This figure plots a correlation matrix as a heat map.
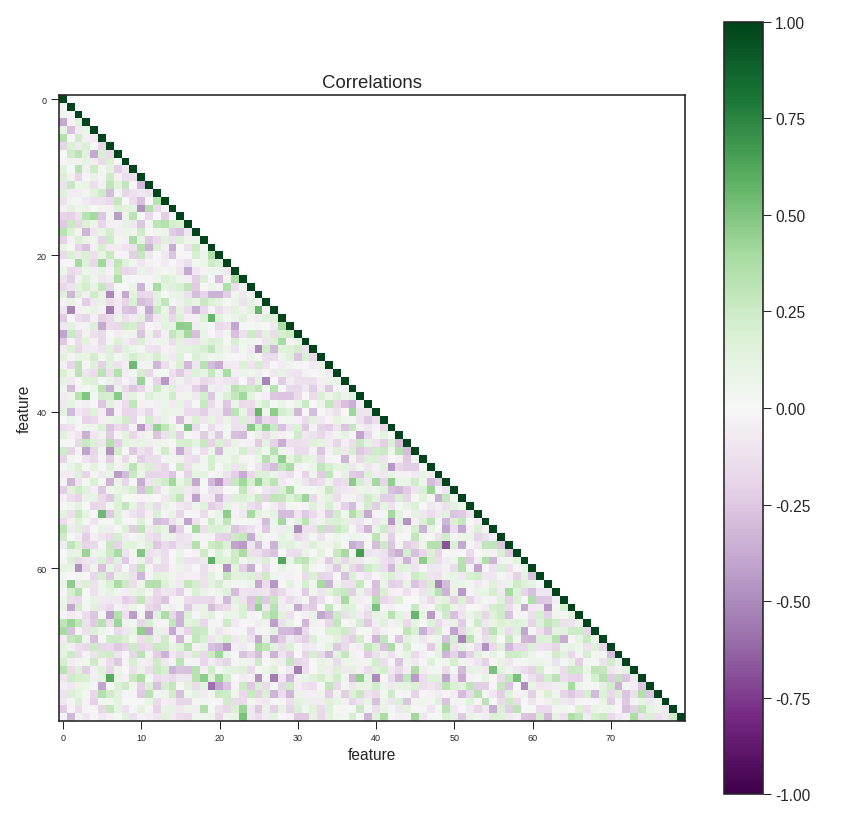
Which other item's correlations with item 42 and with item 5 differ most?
16
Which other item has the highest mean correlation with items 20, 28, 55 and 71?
19
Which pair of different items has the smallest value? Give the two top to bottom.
49, 57
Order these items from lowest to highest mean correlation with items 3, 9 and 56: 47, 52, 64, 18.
64, 52, 47, 18
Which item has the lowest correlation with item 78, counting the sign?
55
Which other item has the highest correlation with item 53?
5
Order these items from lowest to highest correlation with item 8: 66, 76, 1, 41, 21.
66, 76, 1, 21, 41
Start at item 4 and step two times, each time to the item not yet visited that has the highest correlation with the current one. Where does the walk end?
29
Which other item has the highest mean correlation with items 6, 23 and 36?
58
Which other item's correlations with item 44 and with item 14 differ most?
68
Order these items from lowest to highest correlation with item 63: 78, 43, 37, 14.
37, 14, 43, 78
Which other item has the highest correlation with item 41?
79
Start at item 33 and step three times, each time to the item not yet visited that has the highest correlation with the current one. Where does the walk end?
67
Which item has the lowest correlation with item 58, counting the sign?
43
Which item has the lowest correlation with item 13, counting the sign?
36
